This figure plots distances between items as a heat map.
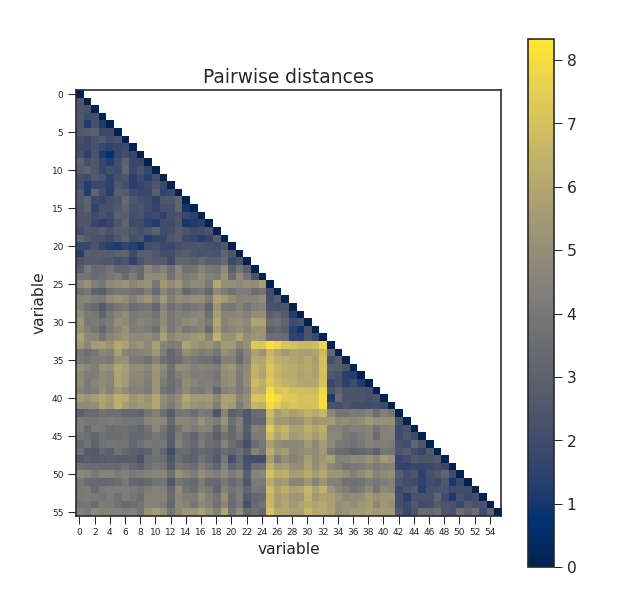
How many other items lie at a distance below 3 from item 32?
4
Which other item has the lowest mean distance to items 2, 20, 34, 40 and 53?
12
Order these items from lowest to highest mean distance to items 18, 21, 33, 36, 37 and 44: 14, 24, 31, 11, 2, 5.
11, 2, 14, 5, 24, 31
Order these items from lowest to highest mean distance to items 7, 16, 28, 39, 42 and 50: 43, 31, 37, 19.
19, 43, 37, 31
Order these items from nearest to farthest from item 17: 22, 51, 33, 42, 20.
20, 22, 51, 42, 33
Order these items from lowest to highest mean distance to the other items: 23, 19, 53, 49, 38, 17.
17, 49, 19, 53, 23, 38
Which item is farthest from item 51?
25
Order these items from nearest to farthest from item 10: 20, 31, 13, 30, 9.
9, 20, 13, 31, 30
